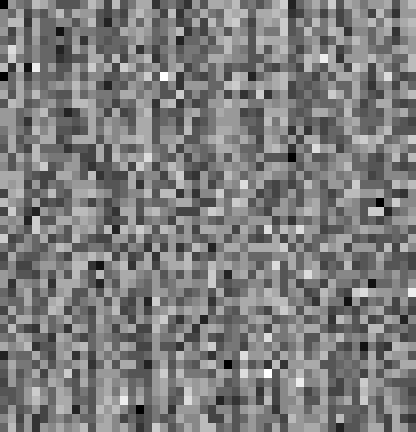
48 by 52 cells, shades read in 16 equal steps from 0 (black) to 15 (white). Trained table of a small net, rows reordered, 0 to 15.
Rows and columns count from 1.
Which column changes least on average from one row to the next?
30
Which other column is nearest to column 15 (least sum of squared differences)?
25
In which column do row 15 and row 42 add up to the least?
10
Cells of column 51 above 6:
29
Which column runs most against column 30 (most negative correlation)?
14
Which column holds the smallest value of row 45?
28
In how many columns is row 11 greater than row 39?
22
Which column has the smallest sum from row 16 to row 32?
4
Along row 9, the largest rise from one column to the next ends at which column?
21
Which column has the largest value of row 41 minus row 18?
37
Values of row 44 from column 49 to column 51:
9 8 6
